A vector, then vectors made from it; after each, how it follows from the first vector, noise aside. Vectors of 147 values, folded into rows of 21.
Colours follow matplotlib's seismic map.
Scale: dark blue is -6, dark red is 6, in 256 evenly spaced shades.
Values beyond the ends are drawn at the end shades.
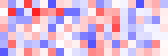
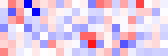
negated, partly zeroed.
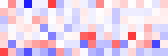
negated, partly zeroed.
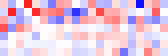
partly zeroed.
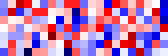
reversed, scaled up.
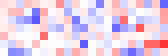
wrapped around, partly zeroed.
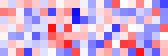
reversed.
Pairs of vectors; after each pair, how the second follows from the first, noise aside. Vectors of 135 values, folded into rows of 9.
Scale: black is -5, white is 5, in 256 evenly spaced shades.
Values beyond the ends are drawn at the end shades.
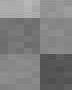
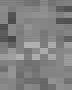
wrapped around, partly zeroed.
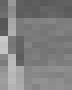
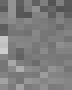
partly zeroed.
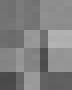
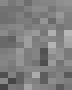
partly zeroed.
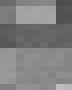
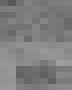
reversed, negated, shrunk.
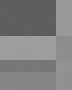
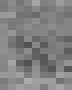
wrapped around, partly zeroed.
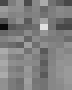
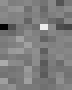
partly zeroed.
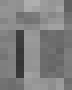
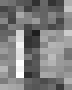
negated, scaled up.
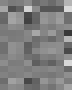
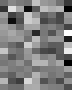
negated, scaled up.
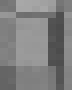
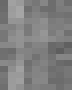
wrapped around, negated, shrunk.
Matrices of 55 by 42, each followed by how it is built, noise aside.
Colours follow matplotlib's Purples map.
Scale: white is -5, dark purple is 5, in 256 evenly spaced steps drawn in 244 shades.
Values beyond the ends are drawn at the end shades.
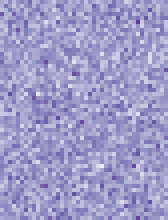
noise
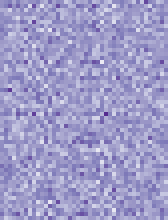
blocks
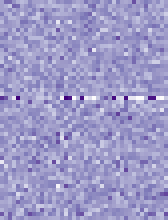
uneven rows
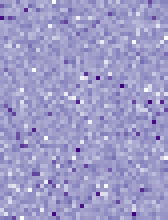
sparse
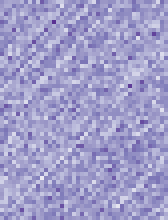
Hankel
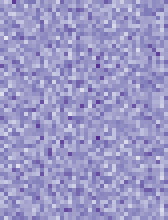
repeating rows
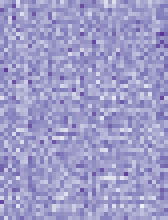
blocks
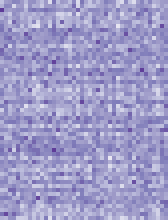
blocks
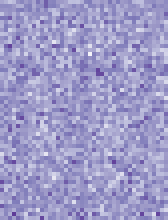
repeating columns
